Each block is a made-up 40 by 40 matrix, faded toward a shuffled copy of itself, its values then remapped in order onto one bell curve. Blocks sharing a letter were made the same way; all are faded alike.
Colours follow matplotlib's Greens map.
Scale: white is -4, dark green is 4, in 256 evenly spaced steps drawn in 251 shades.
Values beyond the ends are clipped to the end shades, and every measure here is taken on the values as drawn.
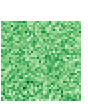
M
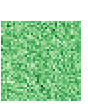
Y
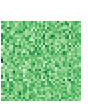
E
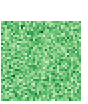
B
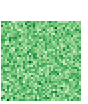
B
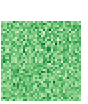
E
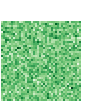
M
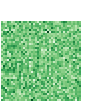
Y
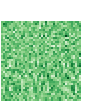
E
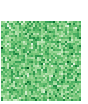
B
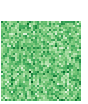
M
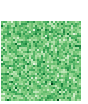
B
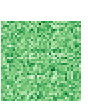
E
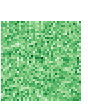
Y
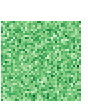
B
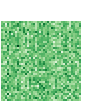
E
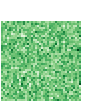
M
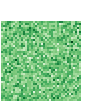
B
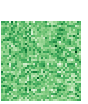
E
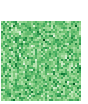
B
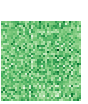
E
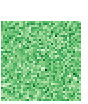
M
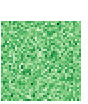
Y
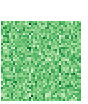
E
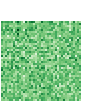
E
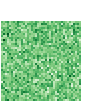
M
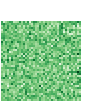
Y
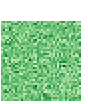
E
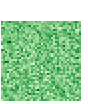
M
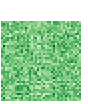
E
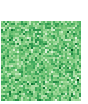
M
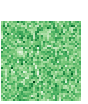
Y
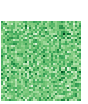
E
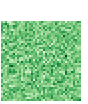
Y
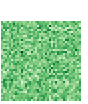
E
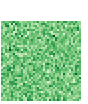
M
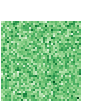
B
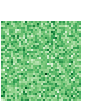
Y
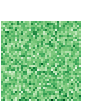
Y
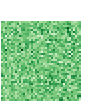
Y
